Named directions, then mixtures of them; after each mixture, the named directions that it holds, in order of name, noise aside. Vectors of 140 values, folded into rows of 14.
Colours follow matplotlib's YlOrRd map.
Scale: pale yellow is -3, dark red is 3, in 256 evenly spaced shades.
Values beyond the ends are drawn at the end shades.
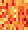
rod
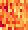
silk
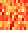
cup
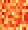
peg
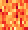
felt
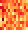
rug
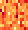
cup, felt.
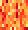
felt.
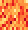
rod.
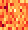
rod, silk.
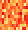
peg.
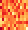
rug.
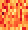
felt, peg, silk.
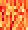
cup, rug.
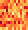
peg, silk.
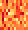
felt, rug.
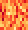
cup, felt, rug.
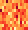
felt.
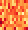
cup, rod, rug.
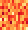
peg, rod, rug.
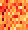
felt, rug, silk.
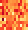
rug.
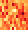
felt, rod.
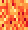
rod.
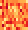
rod, rug, silk.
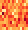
peg, rod.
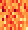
felt, rod, rug.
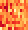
silk.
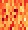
cup, rod, rug.
